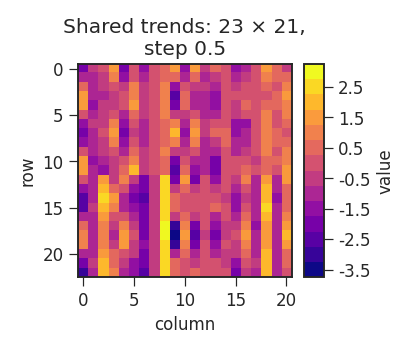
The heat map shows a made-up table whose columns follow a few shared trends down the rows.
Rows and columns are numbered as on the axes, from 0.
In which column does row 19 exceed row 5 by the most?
4
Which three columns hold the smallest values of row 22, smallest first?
0, 6, 15
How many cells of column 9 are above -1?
13
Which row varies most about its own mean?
18
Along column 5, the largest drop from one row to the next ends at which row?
12
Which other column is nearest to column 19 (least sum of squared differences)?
17
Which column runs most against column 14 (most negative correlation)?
8
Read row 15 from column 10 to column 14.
0 0 0 0.5 0
